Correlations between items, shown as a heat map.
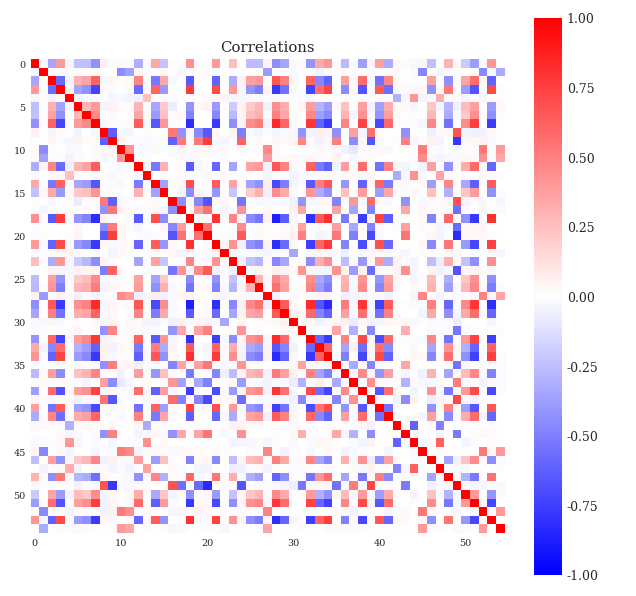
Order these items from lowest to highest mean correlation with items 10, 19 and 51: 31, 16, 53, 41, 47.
53, 16, 47, 31, 41
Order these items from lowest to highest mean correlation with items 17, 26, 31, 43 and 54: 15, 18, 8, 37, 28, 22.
8, 37, 18, 22, 15, 28
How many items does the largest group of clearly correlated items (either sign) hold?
28
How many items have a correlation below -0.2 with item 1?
6
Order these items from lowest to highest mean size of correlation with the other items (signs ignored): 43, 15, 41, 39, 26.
43, 39, 15, 26, 41
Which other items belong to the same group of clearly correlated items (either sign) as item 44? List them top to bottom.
4, 13, 42, 47
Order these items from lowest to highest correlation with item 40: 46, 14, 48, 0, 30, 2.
2, 46, 30, 0, 48, 14
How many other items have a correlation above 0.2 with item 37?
4
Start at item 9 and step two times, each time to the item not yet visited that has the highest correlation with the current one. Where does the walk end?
24
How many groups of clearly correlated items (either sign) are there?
5
